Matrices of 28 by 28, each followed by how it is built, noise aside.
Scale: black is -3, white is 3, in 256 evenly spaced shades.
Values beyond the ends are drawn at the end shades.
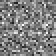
repeating columns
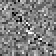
banded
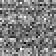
blocks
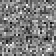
blocks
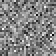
Hankel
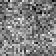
smooth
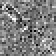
banded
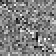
banded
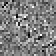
block diagonal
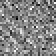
Toeplitz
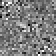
block diagonal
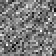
Hankel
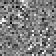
block diagonal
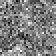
smooth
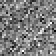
Hankel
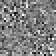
block diagonal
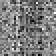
blocks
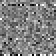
uneven rows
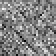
Toeplitz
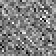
Toeplitz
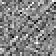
Hankel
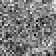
smooth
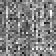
blocks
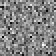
repeating columns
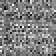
blocks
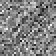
Hankel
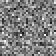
repeating columns
